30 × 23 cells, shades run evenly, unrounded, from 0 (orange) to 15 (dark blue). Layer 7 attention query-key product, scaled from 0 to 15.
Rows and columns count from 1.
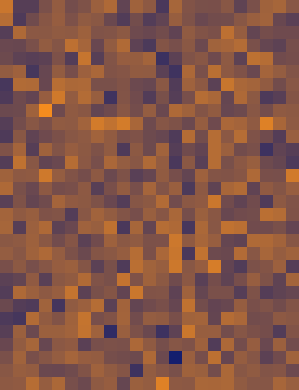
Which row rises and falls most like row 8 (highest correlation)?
26
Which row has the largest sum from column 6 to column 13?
2
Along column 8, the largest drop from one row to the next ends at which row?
10
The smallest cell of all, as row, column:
9, 4
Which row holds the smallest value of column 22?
17
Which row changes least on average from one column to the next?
3
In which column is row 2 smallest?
1
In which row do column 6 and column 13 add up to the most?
5
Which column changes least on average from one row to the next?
16
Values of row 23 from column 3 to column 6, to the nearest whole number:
6 7 6 3
